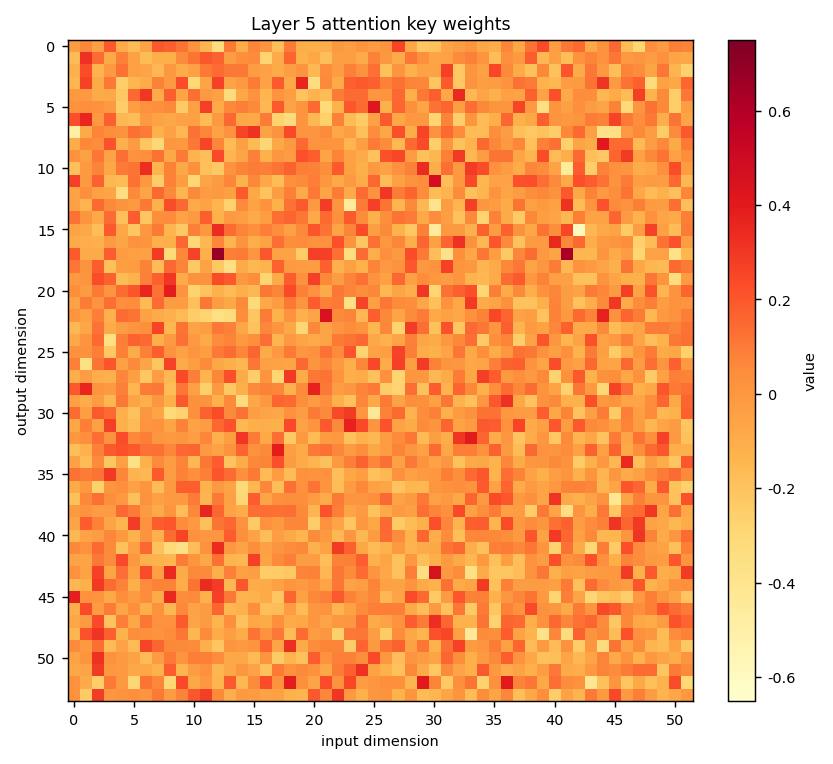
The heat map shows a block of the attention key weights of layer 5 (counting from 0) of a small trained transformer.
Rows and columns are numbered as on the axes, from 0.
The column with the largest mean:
2
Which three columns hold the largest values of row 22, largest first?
21, 44, 35
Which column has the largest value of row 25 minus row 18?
13
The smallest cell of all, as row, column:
15, 42
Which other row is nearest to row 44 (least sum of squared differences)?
53
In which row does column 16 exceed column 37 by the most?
24
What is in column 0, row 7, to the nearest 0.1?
-0.5
